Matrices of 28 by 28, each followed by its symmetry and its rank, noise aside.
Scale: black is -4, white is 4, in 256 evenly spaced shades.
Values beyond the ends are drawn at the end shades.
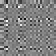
no symmetry, rank two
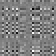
no symmetry, rank one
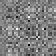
symmetric, rank two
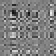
no symmetry, rank two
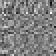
no symmetry, rank three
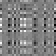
no symmetry, rank one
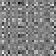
no symmetry, rank two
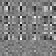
no symmetry, rank one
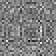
no symmetry, rank three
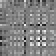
symmetric, rank one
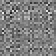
no symmetry, rank three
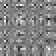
symmetric, rank two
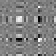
symmetric, rank one
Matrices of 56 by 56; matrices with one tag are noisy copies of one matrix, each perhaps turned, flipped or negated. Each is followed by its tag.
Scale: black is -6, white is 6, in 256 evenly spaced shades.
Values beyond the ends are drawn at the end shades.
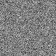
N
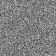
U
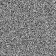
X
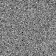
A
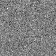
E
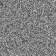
X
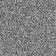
N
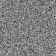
N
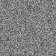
A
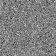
E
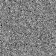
E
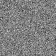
A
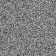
U
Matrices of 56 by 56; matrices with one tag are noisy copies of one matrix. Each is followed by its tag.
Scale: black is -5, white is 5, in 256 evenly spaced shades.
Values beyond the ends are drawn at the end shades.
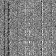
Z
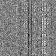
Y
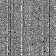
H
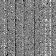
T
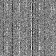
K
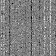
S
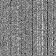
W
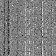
Z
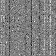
S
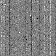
S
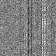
Y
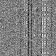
Y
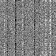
T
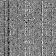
Z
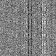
Y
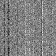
Z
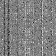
Z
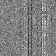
Y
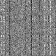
S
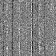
K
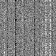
T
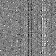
Y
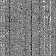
S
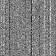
S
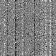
T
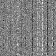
W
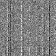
H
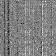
Z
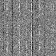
K
